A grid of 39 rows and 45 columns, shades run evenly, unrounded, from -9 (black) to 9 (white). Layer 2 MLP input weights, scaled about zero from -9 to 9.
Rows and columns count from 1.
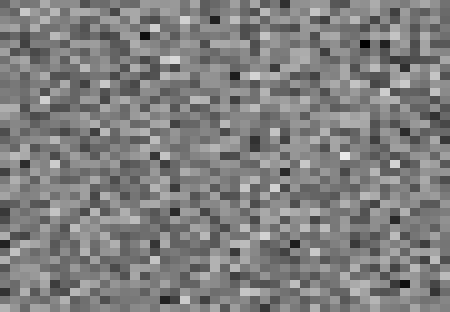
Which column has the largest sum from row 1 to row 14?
27
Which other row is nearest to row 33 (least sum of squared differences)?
12
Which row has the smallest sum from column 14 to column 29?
32
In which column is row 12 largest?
39
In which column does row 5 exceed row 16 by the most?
40
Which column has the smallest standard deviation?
34
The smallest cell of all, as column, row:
37, 6
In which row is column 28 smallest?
9
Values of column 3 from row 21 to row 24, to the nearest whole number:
-6 -1 1 -1
